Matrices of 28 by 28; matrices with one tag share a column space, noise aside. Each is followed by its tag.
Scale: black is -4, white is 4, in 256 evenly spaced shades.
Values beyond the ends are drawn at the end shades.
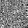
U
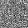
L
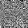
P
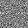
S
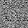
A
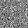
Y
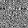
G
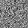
G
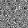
G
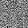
P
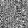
U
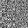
Y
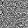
S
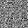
A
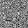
A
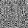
L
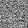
A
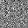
G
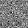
S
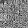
L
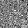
U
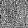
L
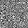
A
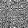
P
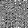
P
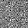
Y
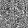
G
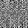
P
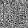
L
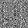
Y
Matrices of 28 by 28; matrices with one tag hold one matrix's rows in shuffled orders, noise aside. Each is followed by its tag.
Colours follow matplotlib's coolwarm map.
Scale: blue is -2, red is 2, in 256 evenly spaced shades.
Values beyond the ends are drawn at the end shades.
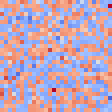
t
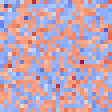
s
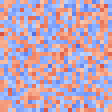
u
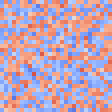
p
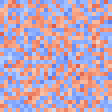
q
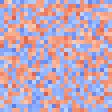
p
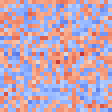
t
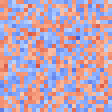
u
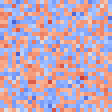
u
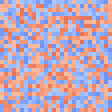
t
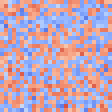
t
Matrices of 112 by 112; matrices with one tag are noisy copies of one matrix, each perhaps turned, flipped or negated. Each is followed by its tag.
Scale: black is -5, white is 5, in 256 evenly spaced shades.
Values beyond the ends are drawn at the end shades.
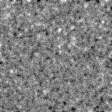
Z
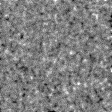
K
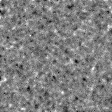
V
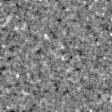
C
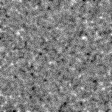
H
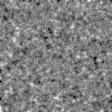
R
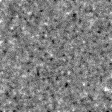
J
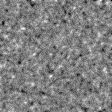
V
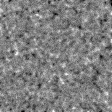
R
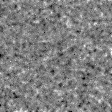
K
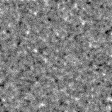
V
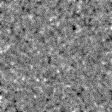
H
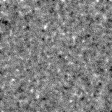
J
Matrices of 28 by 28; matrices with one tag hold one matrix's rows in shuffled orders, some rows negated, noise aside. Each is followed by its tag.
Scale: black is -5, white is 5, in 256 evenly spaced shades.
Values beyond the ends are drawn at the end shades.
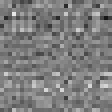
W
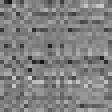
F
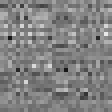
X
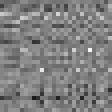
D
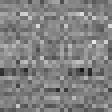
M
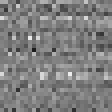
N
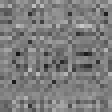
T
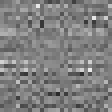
M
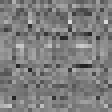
T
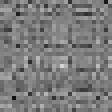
T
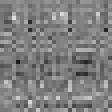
T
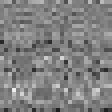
W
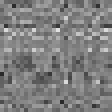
W
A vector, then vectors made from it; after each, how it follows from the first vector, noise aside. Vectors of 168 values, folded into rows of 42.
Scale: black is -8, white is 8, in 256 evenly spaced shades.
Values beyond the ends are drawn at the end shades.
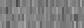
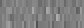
wrapped around, negated, partly zeroed.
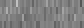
negated, partly zeroed.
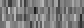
wrapped around, scaled up.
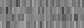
copied.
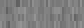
shrunk.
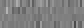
negated, partly zeroed.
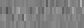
partly zeroed.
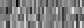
scaled up.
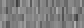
copied.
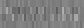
negated, partly zeroed.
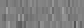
negated, partly zeroed.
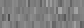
wrapped around, negated, partly zeroed.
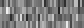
reversed, negated, scaled up.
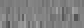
partly zeroed.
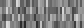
negated, scaled up.
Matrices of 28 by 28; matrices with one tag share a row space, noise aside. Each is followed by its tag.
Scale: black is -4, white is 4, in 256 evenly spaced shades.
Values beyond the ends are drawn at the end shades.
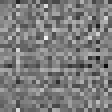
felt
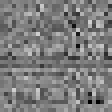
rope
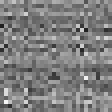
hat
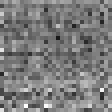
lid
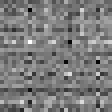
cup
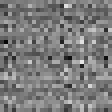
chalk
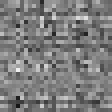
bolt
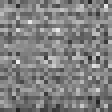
felt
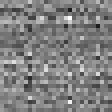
cup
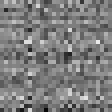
cup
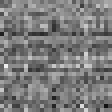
hat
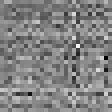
rope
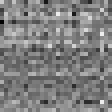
lid
